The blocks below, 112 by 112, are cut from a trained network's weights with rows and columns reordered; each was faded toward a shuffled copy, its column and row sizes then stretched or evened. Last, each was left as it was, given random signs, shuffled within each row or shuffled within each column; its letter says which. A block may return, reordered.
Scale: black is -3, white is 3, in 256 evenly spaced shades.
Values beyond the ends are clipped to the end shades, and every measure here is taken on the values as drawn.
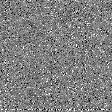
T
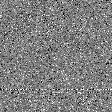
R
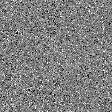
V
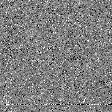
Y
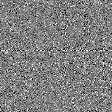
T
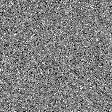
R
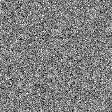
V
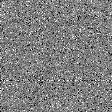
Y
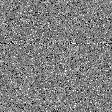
R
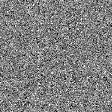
Y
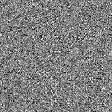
T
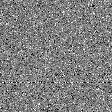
R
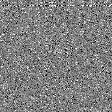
T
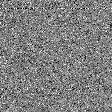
R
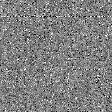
Y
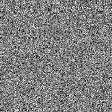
T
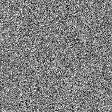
V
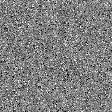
V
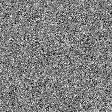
R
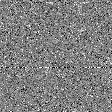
R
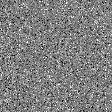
V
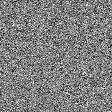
V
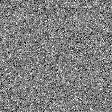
V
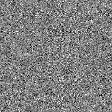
T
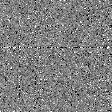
Y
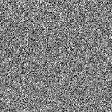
T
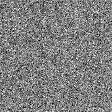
V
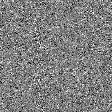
V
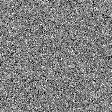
V
